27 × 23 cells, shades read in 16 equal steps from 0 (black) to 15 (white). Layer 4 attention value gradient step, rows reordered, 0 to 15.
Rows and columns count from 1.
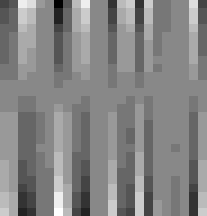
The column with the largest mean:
7
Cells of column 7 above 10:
8
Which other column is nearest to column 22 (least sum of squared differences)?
3
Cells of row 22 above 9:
5
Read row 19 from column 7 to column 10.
10 9 7 6
